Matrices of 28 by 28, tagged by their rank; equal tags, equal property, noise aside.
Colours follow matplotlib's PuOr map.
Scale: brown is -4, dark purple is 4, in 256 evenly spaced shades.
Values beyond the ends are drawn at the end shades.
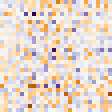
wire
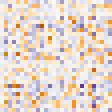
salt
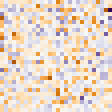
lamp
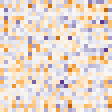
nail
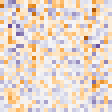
wire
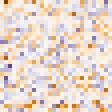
lamp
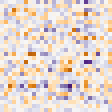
salt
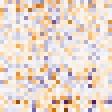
wire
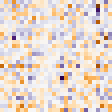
wire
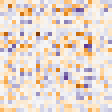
nail
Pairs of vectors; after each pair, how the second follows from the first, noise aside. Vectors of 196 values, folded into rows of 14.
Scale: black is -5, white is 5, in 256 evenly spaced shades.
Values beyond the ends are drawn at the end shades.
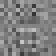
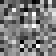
reversed, scaled up.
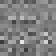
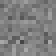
negated, shrunk.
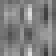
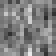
copied.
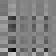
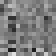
copied.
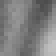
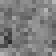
wrapped around, negated, partly zeroed.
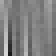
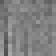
negated, shrunk.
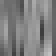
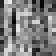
reversed, scaled up.
